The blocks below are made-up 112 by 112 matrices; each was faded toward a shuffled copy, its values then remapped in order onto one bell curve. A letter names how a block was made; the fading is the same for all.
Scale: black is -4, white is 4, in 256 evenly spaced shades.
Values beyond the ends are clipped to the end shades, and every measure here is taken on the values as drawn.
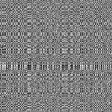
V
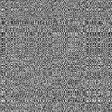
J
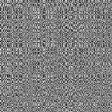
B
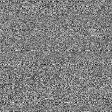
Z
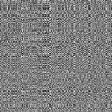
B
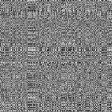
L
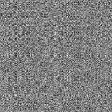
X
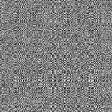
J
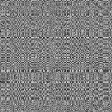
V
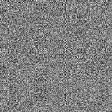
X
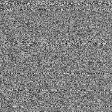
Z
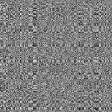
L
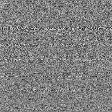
Z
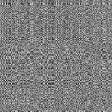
J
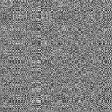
J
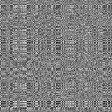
V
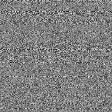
Z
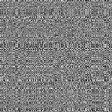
L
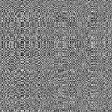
B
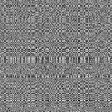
V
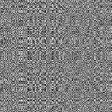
B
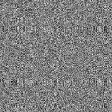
X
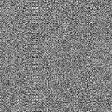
X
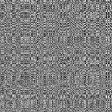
B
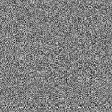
X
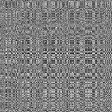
V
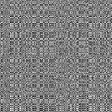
V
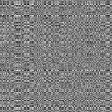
V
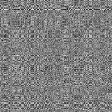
L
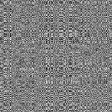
B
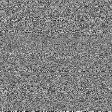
Z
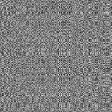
J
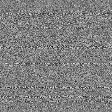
Z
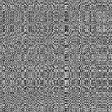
B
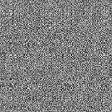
X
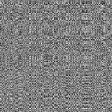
J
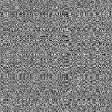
L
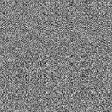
X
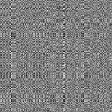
B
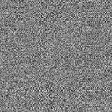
X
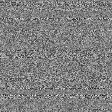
Z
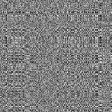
J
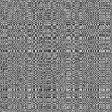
V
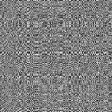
L
